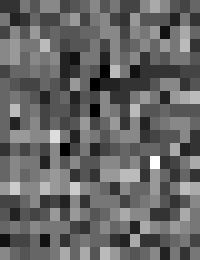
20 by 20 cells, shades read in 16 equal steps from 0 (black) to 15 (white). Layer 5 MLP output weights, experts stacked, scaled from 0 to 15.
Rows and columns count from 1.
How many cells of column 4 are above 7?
7
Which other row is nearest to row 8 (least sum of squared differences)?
3
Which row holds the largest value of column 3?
11
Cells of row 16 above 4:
12
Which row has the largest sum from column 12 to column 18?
14
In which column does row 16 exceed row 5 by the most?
8
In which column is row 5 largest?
2
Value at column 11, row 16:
7
